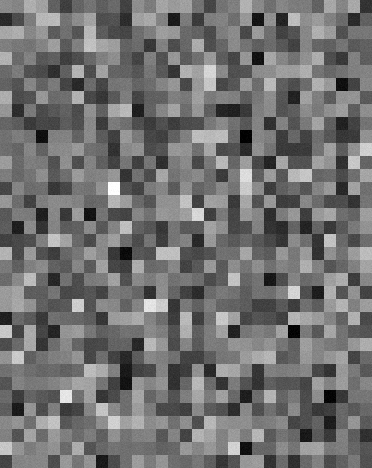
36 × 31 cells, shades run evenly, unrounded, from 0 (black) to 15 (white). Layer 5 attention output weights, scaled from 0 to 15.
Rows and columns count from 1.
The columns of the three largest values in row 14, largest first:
21, 26, 25
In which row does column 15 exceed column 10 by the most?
20
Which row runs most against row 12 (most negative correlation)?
29
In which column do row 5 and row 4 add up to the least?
22
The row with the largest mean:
33
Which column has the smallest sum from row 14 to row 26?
23
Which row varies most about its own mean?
2
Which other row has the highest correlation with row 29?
4
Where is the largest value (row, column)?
15, 10
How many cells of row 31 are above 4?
26
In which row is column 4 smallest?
11
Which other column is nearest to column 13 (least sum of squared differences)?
3
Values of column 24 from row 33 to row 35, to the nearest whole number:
8 7 8
